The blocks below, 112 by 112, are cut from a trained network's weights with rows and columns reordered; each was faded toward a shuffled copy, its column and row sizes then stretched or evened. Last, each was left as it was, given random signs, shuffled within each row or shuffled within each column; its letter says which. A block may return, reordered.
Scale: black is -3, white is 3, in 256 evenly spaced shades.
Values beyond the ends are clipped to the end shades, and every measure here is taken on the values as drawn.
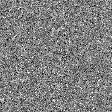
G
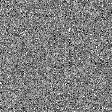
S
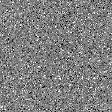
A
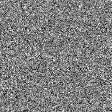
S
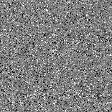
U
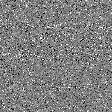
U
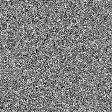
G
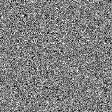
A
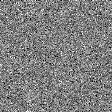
S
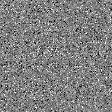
S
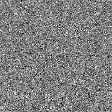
A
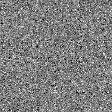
S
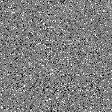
A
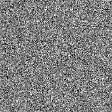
S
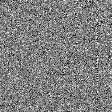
G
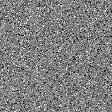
G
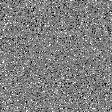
U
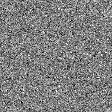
U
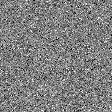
U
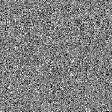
A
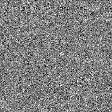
A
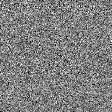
S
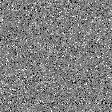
U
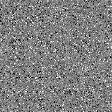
A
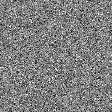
G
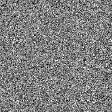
S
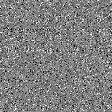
A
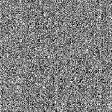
A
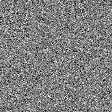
G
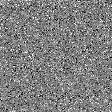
U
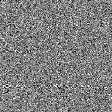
A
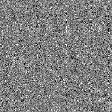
A
